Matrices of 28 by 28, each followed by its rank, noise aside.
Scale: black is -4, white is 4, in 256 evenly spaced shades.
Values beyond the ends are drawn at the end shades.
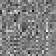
five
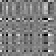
one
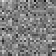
four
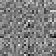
five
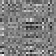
three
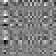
two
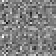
five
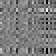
one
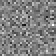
five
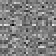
four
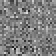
five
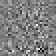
five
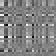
one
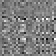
three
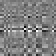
one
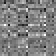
two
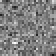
four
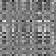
two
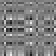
one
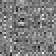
five
